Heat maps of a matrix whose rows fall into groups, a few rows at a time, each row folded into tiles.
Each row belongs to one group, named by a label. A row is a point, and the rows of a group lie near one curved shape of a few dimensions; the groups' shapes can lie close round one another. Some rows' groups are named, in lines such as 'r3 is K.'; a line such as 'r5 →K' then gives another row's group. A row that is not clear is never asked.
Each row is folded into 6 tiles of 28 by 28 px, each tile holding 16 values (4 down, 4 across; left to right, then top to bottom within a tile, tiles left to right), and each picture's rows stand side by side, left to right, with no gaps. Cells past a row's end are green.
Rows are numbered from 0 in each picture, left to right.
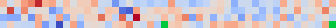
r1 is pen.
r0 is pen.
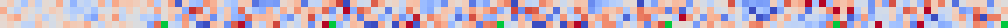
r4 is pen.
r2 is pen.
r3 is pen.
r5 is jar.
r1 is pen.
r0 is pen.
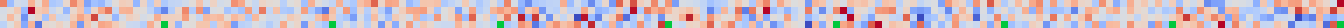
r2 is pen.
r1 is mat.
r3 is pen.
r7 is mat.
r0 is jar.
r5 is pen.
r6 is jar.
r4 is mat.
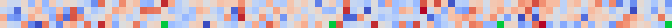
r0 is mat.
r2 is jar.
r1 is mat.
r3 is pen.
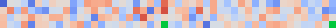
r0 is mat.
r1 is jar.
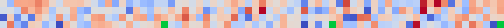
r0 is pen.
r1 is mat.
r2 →jar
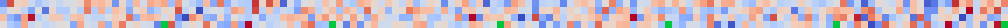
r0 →jar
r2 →jar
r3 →jar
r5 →pen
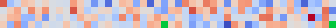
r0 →jar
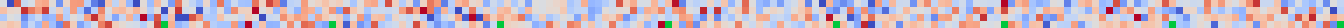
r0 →pen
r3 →pen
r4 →jar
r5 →mat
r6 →jar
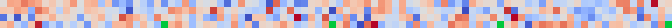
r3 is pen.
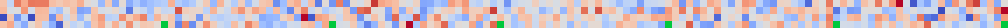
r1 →jar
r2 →pen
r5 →pen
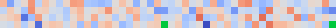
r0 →jar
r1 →jar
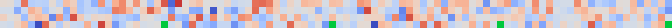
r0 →mat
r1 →jar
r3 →jar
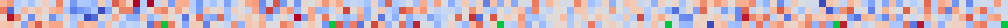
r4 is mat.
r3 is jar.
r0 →pen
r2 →jar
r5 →jar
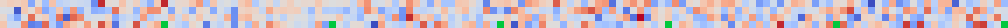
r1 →jar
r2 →mat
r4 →pen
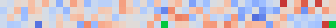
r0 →jar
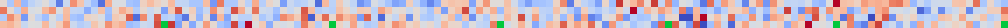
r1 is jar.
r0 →pen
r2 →pen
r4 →mat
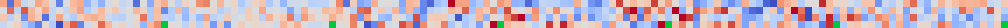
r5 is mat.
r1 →pen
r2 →pen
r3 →pen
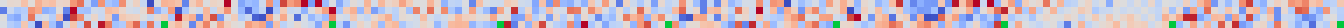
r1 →pen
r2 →mat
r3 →jar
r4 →jar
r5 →pen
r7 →mat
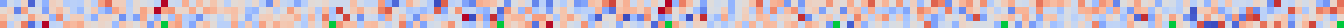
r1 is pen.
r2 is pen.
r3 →mat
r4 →jar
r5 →jar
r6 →jar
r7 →mat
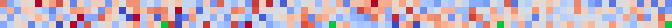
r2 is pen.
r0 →pen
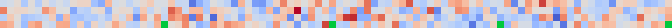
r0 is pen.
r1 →pen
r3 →pen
